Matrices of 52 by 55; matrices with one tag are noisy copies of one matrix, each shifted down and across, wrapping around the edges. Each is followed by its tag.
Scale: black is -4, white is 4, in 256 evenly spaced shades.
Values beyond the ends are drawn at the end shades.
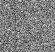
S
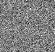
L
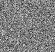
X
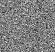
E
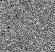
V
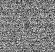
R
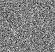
X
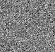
L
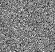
V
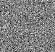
L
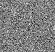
X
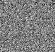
L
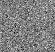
S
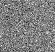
E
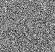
X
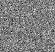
L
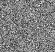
V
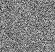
V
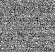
R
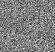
L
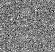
S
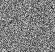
E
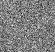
V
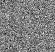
V
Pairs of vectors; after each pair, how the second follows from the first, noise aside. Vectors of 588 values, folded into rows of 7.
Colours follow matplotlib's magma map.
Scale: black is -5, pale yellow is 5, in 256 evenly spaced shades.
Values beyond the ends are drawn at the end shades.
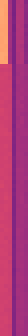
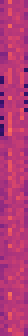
wrapped around, negated, partly zeroed.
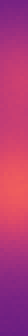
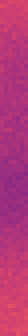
negated, shrunk.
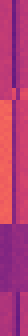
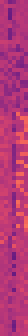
reversed, partly zeroed.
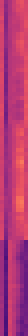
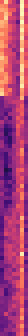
reversed, negated, scaled up.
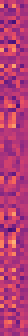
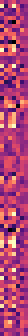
scaled up.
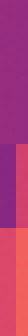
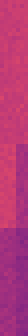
negated, shrunk.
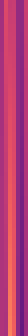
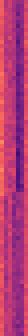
wrapped around, negated.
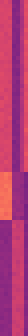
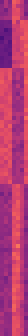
wrapped around, negated.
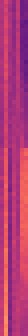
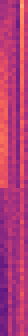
reversed.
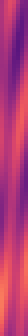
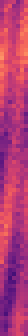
reversed.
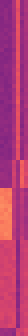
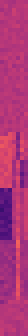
negated, partly zeroed.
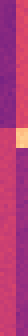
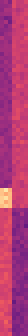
reversed.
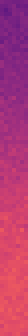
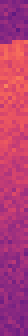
wrapped around, negated.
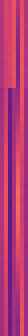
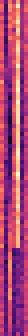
reversed, negated, scaled up.
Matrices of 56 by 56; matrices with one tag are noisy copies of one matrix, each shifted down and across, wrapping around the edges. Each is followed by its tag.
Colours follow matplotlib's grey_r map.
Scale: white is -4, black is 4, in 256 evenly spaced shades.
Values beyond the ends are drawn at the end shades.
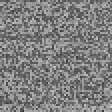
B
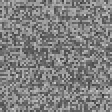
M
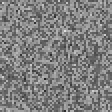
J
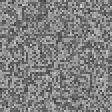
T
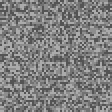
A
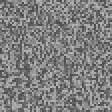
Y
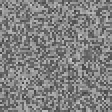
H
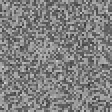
H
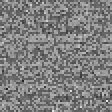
B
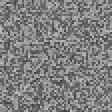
T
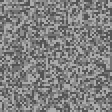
T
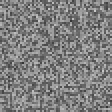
T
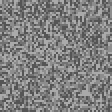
J
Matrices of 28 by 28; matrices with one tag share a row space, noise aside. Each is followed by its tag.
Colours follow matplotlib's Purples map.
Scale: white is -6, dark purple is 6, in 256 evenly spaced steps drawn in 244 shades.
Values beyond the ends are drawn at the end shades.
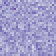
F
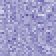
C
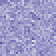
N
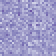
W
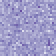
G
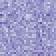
C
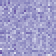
C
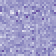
N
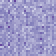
C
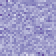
C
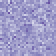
C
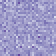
F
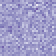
W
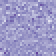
F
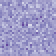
W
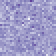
N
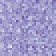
W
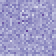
W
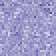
G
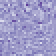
C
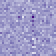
N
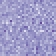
W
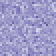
W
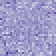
F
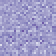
W
